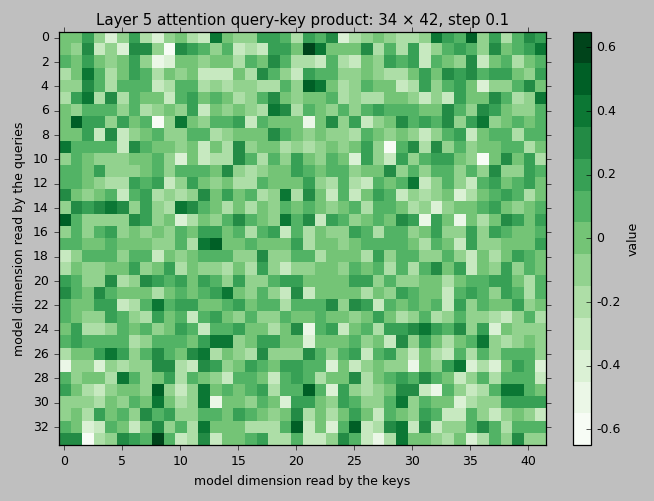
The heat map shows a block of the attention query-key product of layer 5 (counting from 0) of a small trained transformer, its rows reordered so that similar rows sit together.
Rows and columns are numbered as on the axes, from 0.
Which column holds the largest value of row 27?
34
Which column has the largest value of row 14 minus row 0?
4
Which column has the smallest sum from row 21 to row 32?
37
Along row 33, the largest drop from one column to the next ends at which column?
2
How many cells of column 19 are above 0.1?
6
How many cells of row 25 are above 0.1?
9
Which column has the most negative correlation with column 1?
21
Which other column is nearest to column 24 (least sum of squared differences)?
39
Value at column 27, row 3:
-0.1
